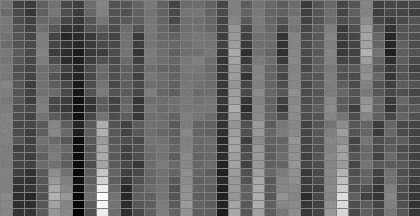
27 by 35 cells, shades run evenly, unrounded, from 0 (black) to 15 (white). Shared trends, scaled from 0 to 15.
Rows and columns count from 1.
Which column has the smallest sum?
7
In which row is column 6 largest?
25
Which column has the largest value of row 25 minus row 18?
9
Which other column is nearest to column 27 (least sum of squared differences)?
34
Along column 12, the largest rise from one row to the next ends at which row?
16
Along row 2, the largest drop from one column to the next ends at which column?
32
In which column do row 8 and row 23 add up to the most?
20
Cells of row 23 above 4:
27
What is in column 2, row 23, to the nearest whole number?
3
